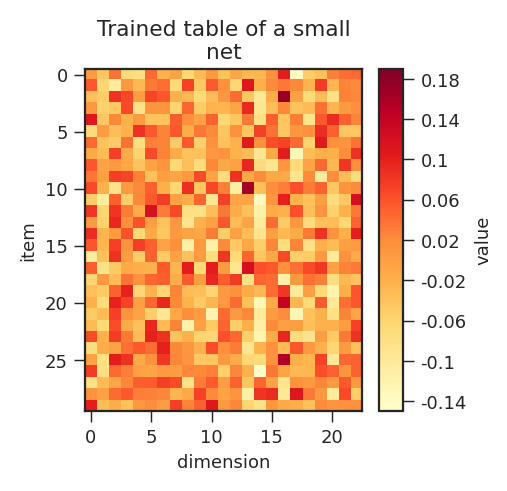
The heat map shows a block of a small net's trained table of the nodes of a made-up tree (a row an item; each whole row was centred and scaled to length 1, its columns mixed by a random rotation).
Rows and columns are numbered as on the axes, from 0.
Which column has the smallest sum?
14
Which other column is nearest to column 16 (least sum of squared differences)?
22
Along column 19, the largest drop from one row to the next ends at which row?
9
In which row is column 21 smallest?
13
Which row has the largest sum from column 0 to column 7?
12
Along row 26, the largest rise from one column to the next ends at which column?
15
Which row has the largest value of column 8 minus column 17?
21
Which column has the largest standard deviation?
16
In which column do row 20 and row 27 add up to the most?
6
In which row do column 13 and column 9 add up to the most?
10
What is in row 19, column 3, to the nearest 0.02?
0.1
